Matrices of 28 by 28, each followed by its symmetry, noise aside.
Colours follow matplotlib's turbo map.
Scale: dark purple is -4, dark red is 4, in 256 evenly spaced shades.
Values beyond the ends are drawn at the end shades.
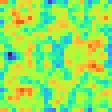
mirrored top to bottom.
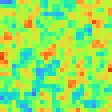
no symmetry.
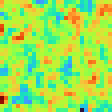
no symmetry.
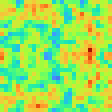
mirrored top to bottom.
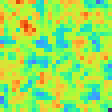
symmetric.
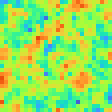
symmetric.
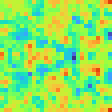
mirrored top to bottom.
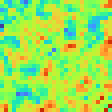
symmetric.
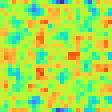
mirrored top to bottom.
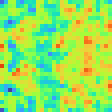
mirrored top to bottom.
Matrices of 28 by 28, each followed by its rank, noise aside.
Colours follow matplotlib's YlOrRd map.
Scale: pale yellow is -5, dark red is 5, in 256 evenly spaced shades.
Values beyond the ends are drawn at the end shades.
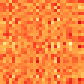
four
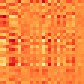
two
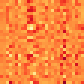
three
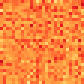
eight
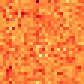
eight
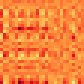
two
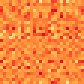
six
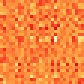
four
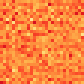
eight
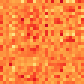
four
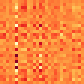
two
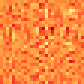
four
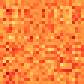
four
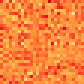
eight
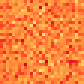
eight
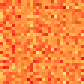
eight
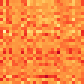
three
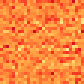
six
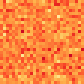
six
